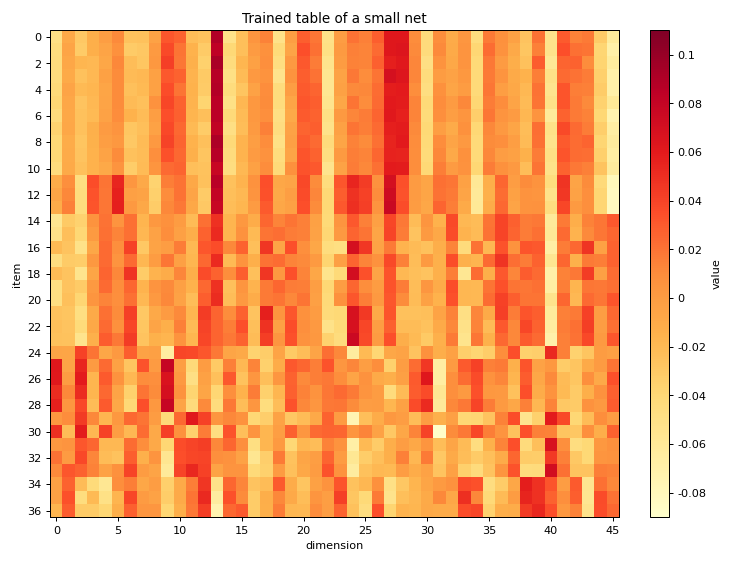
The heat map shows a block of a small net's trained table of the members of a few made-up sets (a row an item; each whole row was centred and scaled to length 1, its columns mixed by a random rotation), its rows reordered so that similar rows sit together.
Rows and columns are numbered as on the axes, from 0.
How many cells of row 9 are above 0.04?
3
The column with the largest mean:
13
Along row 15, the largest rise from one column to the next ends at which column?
41
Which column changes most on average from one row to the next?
24
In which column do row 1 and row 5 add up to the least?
45
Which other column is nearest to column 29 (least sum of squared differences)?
16
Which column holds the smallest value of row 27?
31
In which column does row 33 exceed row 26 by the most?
11
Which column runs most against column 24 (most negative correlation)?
40
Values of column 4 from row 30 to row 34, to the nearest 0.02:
0.04 -0.02 -0.02 0 -0.06
